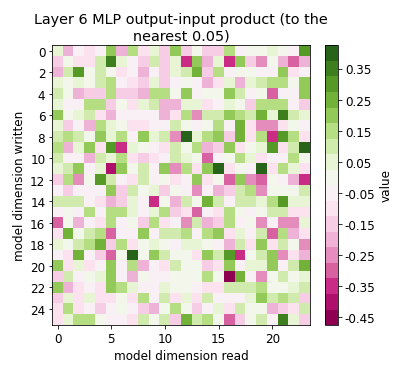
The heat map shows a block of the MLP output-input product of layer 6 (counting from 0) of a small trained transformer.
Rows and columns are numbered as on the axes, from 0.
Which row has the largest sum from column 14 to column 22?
6
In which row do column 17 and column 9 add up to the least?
14
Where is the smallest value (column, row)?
16, 21
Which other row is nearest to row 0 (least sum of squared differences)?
20
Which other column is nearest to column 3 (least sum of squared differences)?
8
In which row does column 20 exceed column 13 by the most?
15
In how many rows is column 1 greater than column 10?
12
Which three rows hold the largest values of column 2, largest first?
2, 19, 11
